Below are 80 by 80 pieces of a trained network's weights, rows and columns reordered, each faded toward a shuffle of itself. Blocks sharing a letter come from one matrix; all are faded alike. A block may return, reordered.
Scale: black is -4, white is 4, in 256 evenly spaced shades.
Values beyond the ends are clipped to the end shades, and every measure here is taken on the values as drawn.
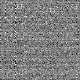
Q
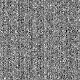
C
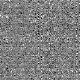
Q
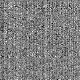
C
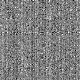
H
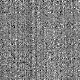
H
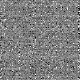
Q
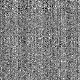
H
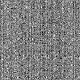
C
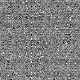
Q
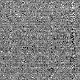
Q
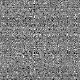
Q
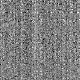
H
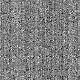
C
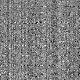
H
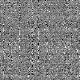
Q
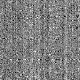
H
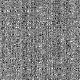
H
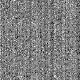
C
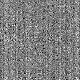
C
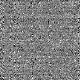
Q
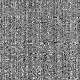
H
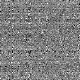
Q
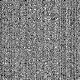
C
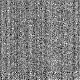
C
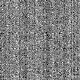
C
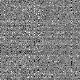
Q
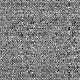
Q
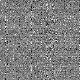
Q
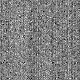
C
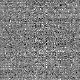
Q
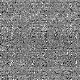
Q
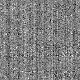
C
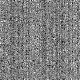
C
